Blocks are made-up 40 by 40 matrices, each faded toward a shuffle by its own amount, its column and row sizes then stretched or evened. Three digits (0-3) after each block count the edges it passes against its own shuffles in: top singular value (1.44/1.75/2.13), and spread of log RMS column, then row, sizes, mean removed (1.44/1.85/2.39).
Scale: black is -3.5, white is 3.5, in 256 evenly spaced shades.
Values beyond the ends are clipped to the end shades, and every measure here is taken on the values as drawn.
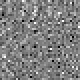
2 1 0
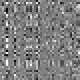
3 3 1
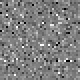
0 0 1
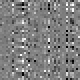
3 3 1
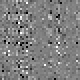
2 3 0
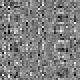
2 3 0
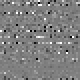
0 0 3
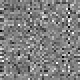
2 2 1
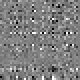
2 2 3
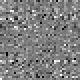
2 0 2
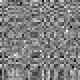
3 1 1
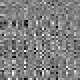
3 3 2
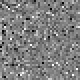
0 0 0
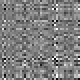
3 3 3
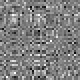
3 2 2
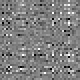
3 1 3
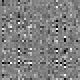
2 3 2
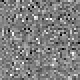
0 0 1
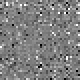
0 2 2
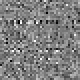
2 1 1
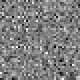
2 1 2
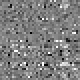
1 0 3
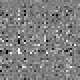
0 2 3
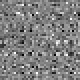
2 1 3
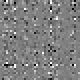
2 3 2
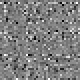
1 1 3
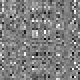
2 3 0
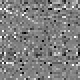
2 1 1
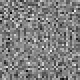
2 0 0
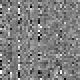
2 3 0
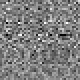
2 0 2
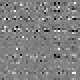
2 1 3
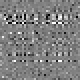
3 0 3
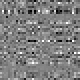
3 1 3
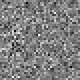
1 1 0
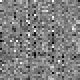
1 3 0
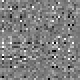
2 2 2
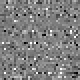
0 0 3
